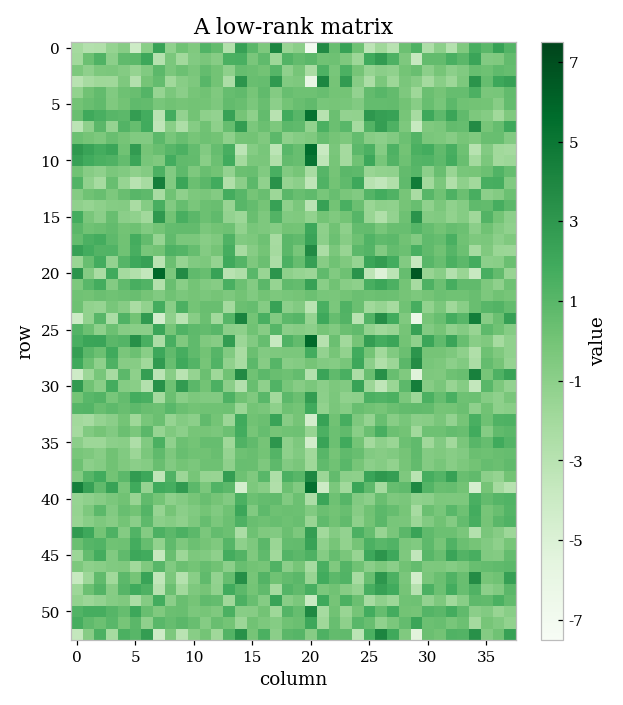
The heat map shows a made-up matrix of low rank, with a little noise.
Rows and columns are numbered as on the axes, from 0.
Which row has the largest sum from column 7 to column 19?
20
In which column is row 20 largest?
29
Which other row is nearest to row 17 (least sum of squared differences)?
44
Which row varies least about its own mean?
22
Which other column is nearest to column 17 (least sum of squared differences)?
36
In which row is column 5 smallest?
0
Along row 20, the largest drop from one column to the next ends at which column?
30
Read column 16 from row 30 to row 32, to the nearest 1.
-1 1 0
